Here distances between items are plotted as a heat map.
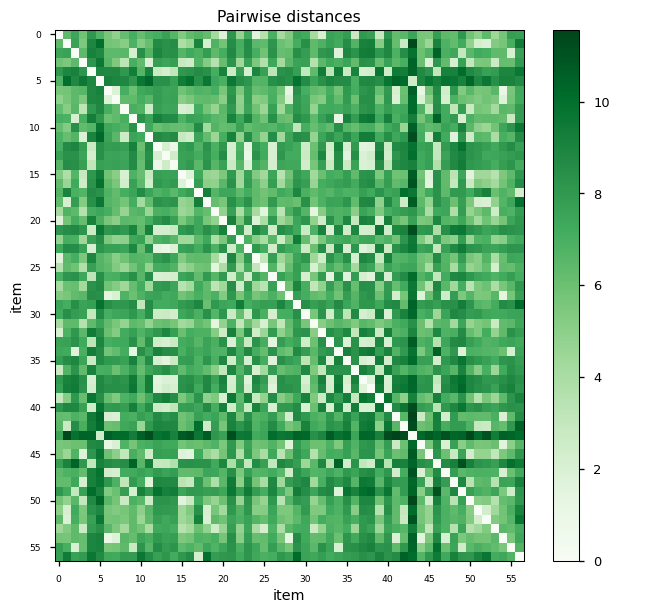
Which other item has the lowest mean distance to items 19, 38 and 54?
31
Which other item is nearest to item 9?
34
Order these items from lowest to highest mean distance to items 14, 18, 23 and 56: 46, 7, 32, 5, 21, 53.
21, 46, 53, 7, 32, 5
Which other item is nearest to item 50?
15
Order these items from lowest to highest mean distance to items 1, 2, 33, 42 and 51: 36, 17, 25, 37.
25, 36, 37, 17
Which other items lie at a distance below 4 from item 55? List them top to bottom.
2, 9, 34, 49
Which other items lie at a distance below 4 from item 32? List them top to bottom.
0, 20, 24, 36, 39
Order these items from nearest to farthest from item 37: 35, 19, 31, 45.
35, 31, 19, 45
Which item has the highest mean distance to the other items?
43
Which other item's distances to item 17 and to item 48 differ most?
56
